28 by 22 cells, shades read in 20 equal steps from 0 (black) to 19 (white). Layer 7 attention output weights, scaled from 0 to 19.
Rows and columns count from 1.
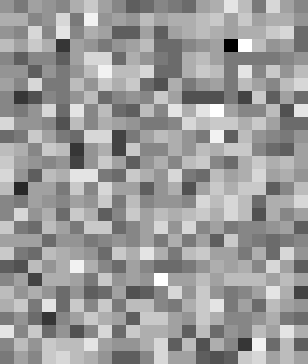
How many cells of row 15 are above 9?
17
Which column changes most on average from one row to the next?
3
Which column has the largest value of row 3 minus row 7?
5
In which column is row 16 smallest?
19
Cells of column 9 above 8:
18
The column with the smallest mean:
9
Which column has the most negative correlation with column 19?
15
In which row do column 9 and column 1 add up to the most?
20
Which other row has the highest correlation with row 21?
1
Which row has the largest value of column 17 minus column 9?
12
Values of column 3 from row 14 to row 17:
7 12 12 11
